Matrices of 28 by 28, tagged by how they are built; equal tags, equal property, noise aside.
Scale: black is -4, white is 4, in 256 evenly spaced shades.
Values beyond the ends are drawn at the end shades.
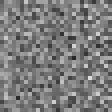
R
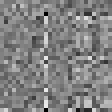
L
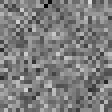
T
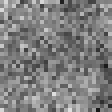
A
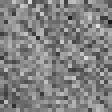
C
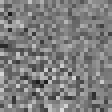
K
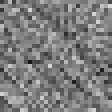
C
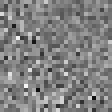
K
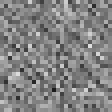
C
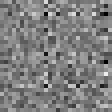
L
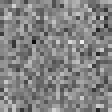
R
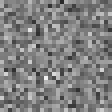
R
